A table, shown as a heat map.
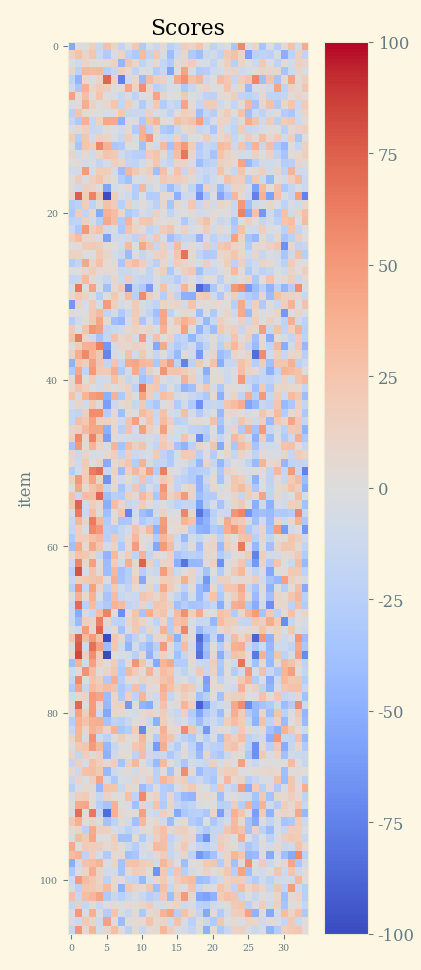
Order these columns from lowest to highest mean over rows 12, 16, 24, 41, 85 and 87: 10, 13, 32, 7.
7, 32, 13, 10
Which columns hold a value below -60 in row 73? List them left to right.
5, 18, 26, 33
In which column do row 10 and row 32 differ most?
13
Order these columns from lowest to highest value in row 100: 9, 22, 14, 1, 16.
9, 14, 22, 16, 1
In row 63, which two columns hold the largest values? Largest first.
1, 13
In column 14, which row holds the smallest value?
3
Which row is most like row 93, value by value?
23
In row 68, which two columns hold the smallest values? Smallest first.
7, 1
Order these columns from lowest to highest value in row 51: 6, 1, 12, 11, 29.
12, 1, 6, 29, 11
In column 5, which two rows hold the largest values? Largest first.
4, 68
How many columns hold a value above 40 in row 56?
5
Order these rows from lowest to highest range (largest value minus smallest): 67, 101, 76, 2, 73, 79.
2, 101, 76, 67, 79, 73
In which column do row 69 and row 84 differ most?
26
